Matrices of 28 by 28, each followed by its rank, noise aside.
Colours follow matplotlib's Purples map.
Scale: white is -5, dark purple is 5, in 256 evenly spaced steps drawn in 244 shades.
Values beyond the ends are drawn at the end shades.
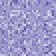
six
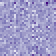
six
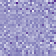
six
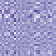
three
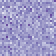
six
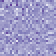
four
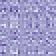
three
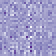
four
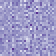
six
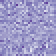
eight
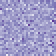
eight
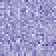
eight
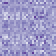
four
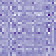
three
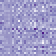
four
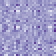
three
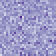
eight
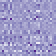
three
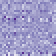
four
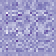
three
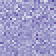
eight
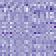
four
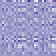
three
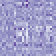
four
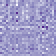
four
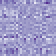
three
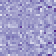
four
